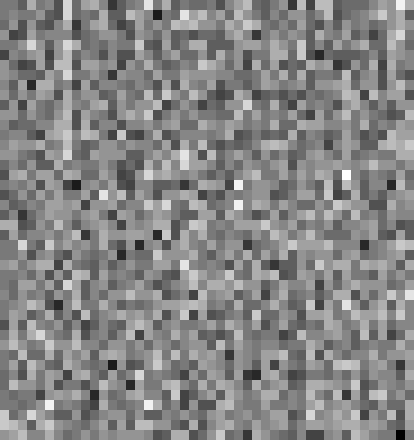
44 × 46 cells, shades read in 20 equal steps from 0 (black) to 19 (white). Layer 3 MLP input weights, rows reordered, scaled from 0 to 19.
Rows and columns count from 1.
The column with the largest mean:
8
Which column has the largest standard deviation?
45
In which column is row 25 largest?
3
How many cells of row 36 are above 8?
36
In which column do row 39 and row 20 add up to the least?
15
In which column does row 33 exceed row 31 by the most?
7
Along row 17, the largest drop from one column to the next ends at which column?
33
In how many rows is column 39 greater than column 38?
27
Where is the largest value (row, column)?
18, 39
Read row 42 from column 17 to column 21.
7 7 10 9 11
